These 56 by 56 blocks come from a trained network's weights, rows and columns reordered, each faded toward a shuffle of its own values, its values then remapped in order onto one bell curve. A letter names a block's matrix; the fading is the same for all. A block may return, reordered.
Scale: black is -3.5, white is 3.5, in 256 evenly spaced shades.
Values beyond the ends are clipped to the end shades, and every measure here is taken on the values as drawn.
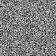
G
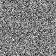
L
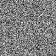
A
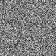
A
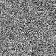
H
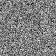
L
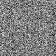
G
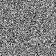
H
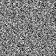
G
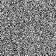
H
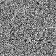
A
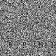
G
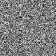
G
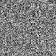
G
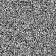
H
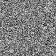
H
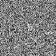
G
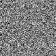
G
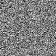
A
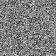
H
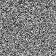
L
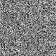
G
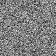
L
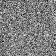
H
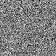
L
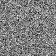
L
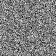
L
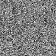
G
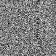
G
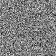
L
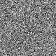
L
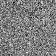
H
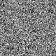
H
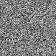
A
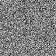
A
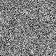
L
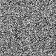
L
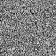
A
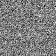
L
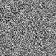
G
